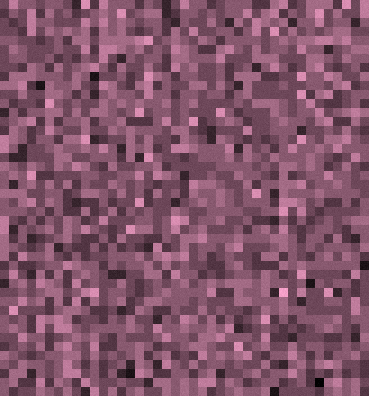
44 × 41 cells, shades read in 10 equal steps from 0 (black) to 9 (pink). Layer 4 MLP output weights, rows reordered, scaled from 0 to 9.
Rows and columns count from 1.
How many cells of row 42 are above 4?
21
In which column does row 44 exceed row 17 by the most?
27
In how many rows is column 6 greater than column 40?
20
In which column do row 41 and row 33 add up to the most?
37
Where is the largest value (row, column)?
33, 32
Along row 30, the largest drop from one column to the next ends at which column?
41
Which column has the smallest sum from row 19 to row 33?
31
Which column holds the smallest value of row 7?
14
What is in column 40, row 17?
5
